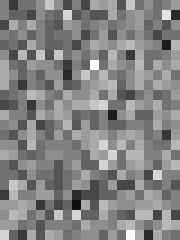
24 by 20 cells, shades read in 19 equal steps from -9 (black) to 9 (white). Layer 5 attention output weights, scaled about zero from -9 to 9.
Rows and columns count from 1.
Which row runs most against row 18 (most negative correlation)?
22
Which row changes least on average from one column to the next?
23
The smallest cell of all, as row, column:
21, 9
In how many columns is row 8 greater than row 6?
10
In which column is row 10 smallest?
15
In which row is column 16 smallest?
12
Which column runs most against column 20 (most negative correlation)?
19
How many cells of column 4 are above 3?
2
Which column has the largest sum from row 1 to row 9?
16
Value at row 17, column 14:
-1
